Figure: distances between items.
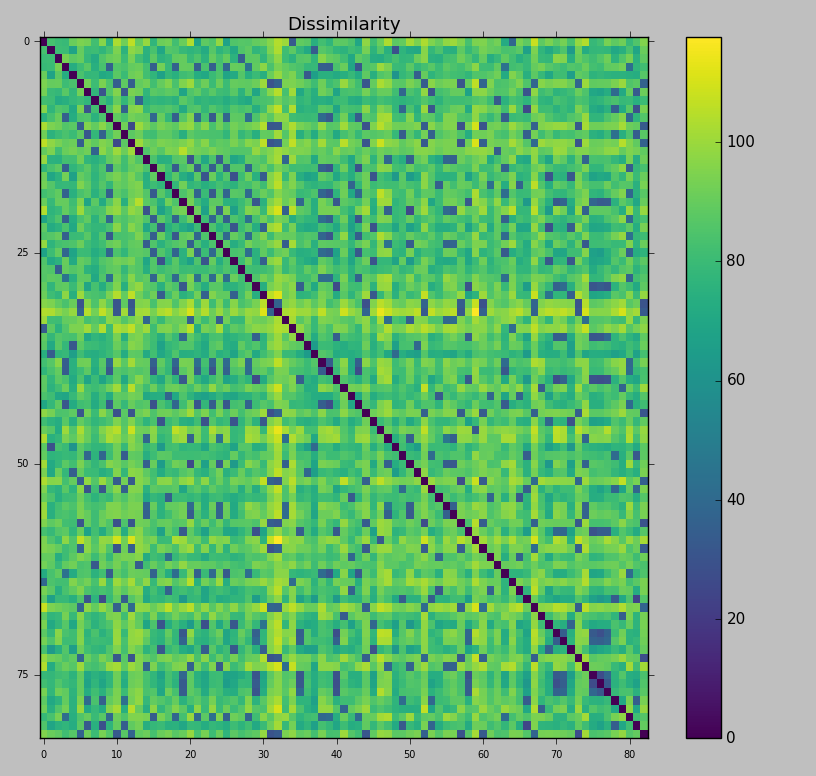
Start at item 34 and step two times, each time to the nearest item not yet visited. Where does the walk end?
64
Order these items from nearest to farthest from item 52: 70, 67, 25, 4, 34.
67, 25, 4, 70, 34
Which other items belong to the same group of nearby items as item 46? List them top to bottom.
59
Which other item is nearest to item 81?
66
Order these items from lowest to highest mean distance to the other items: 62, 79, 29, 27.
29, 27, 79, 62
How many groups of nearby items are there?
14
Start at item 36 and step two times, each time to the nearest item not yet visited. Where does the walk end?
51
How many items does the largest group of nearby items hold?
13
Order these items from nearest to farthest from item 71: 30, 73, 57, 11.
30, 11, 57, 73
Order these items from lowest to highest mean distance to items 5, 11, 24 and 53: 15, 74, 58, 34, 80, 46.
74, 58, 15, 80, 46, 34
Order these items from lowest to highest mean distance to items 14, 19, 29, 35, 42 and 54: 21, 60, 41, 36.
21, 36, 41, 60
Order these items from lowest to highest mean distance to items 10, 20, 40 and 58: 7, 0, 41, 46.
7, 41, 0, 46
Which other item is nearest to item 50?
20
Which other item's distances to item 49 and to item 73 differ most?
32
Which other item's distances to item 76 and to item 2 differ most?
70
